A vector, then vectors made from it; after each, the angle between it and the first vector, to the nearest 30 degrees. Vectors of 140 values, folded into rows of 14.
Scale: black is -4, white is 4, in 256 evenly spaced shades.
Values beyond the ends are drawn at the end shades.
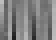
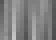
150 degrees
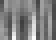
150 degrees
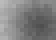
90 degrees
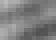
90 degrees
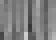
60 degrees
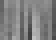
120 degrees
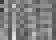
150 degrees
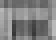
60 degrees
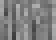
30 degrees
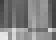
120 degrees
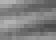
90 degrees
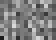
120 degrees
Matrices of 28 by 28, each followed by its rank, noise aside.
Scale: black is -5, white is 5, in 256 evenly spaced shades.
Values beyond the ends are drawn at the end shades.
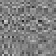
three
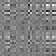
one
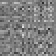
four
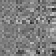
three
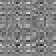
two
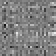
four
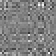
three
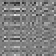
two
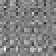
three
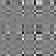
one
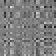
two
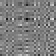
two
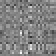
two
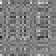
two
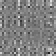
three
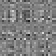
three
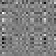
two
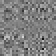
three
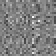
three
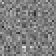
four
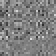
three
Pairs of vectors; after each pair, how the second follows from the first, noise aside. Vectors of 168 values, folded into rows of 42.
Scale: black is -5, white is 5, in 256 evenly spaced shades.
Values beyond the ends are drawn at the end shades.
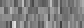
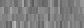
shrunk.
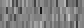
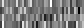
wrapped around, negated, scaled up.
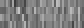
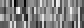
scaled up.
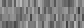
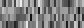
scaled up.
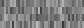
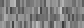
copied.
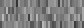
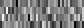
scaled up.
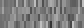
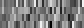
scaled up.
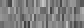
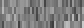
shuffled.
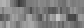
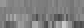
wrapped around, partly zeroed.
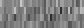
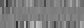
wrapped around, partly zeroed.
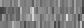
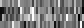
scaled up.
